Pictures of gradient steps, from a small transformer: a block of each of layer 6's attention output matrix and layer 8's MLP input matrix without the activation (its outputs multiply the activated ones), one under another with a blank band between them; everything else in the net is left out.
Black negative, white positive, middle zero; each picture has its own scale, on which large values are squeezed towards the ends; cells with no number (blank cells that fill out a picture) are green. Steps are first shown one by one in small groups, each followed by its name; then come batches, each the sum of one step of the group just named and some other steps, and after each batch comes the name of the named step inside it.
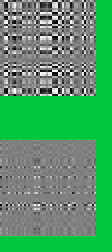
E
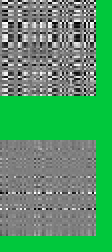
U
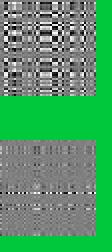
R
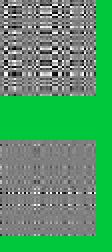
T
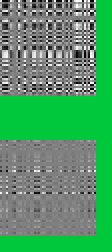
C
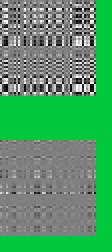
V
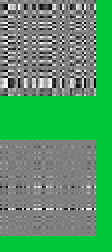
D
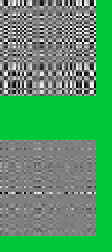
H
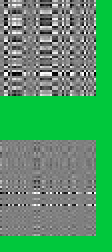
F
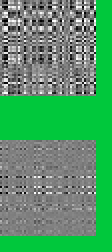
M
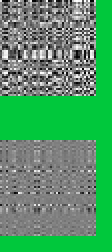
C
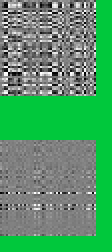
F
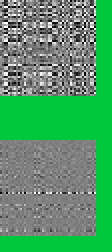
U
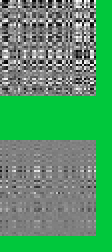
C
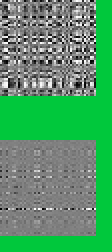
D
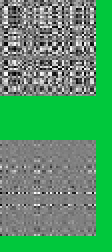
T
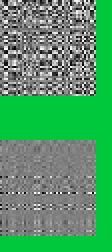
T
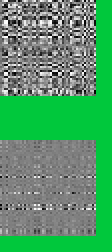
E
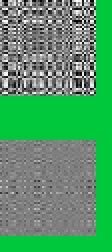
H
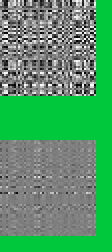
H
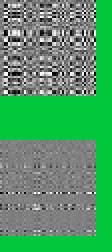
F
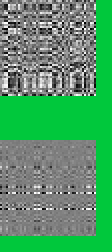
D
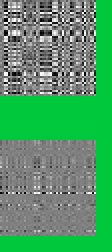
M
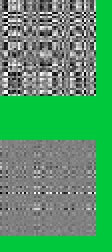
M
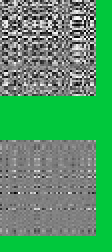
R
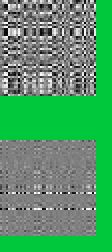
D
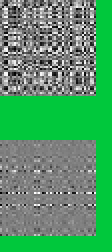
T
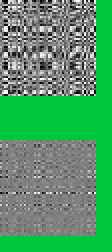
M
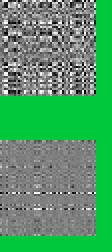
R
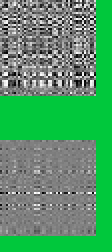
H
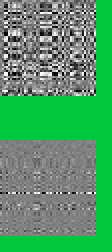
E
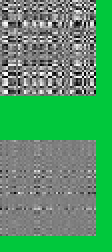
U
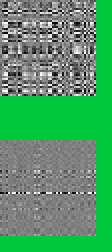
U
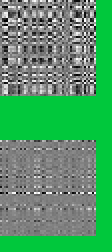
M
